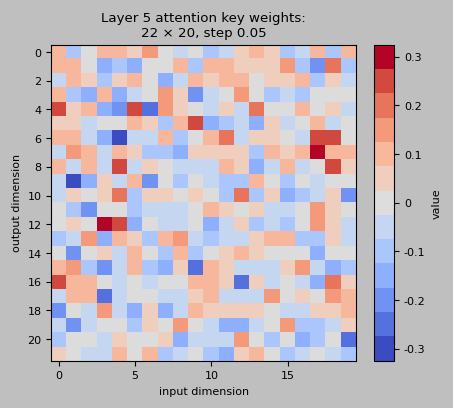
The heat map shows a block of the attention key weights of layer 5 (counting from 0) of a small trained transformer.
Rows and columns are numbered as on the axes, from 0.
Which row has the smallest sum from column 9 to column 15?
12
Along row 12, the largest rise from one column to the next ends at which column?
3
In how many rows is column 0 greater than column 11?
11
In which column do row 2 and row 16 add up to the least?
17
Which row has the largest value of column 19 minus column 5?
18
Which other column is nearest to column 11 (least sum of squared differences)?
10
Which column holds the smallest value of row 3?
9
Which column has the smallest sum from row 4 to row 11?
6
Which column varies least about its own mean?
14
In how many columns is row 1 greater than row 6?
6
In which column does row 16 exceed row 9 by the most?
1
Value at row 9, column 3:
0.05
